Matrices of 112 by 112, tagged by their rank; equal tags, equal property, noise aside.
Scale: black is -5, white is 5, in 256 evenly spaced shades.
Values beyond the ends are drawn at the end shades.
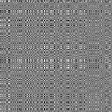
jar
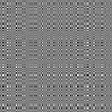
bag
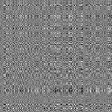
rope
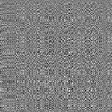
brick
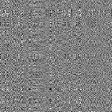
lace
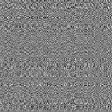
lace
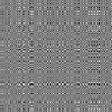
jar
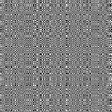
jar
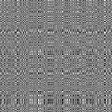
jar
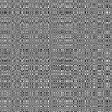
jar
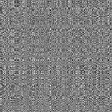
lace
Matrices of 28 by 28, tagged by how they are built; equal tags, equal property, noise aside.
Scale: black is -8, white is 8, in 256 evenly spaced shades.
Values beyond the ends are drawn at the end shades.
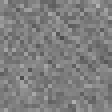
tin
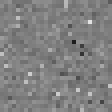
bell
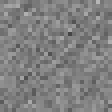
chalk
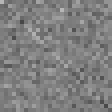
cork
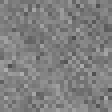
tin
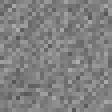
chalk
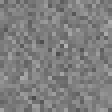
tin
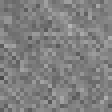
tin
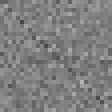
cork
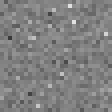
bell
